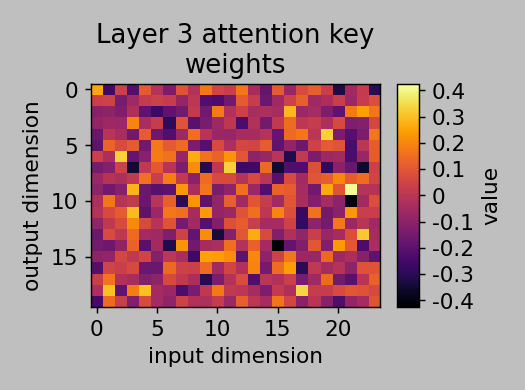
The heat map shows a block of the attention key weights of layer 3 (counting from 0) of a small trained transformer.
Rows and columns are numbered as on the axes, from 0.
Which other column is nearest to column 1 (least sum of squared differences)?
23
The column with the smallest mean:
0
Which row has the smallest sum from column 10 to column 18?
7
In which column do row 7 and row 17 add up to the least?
9
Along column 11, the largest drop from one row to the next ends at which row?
8
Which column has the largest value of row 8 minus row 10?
21
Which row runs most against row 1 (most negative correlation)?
15
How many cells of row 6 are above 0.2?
3
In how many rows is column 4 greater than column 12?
6
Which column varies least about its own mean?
18
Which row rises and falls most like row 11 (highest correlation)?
16
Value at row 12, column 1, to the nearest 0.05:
0
